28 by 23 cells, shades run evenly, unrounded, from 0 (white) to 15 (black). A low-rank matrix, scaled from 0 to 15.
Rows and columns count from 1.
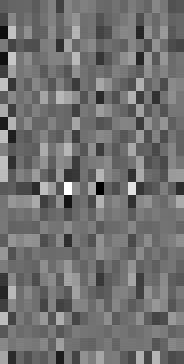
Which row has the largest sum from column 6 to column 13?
16
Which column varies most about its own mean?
1
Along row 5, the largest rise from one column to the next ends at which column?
18
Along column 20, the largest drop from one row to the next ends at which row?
28
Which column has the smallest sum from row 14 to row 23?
2
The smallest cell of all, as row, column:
15, 9
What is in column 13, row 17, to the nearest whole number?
7
